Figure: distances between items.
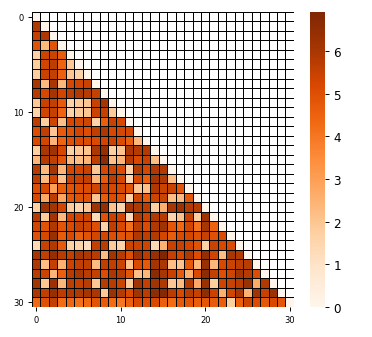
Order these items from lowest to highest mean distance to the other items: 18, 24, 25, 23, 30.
24, 30, 18, 23, 25
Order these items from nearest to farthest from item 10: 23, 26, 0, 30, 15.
0, 15, 30, 23, 26
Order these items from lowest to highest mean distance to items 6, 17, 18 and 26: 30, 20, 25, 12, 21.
21, 12, 30, 20, 25
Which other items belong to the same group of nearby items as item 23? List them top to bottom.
30
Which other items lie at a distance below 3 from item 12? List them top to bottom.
2, 13, 18, 27
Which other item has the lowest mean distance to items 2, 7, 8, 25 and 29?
22
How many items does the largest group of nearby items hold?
10
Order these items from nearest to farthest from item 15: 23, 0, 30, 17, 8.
0, 30, 23, 17, 8
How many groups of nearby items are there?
5
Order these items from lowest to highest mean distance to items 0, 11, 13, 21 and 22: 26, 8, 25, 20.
26, 8, 25, 20
